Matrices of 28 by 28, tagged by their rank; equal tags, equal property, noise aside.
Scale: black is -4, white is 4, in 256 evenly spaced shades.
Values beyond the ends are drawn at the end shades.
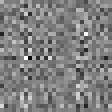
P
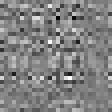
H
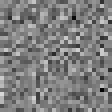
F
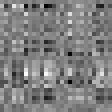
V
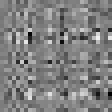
H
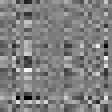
V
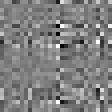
V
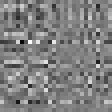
H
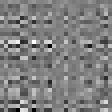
V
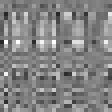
V
